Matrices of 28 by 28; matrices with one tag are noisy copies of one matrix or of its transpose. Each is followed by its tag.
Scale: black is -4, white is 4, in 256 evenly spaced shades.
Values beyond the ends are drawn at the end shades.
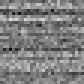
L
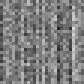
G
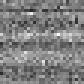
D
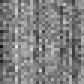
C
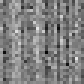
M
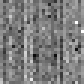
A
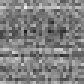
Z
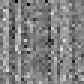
L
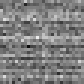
M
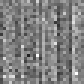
G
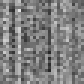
L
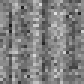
D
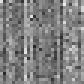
A
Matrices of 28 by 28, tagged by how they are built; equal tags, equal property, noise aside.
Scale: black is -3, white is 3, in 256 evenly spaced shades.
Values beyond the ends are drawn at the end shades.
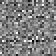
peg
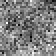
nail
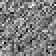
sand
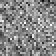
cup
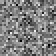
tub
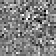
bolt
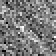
cup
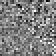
bolt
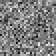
sand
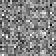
tub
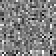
peg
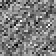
sand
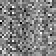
tub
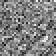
sand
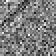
sand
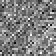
sand
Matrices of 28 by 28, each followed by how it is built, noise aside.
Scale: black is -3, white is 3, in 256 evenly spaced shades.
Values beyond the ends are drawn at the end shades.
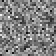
repeating columns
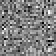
low rank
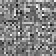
blocks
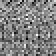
repeating columns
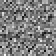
repeating columns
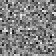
noise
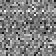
repeating columns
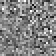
upper triangular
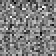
repeating columns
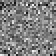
low rank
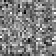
blocks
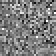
upper triangular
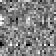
low rank
